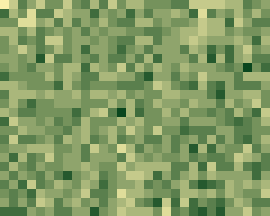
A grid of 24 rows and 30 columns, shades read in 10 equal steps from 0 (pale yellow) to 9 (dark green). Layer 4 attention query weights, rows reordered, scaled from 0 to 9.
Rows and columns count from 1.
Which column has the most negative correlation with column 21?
18
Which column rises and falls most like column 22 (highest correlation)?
24
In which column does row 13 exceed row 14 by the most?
14
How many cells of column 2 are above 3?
14
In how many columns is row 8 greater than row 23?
13
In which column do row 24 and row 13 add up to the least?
19
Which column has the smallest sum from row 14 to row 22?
15
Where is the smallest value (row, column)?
1, 1
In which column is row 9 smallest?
23
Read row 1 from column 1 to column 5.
0 2 6 4 2
